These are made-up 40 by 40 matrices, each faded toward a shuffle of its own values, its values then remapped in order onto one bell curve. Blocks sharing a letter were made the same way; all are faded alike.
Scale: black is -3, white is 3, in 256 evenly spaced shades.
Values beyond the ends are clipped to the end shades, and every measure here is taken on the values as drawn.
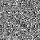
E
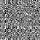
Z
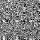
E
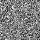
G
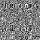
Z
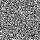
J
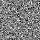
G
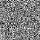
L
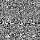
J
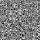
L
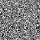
L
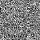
G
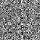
E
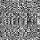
Z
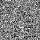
G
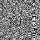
L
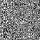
L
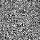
J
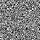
G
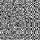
Z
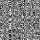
Z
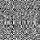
Z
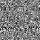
E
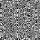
Z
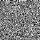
J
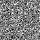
G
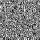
G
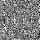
E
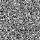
J
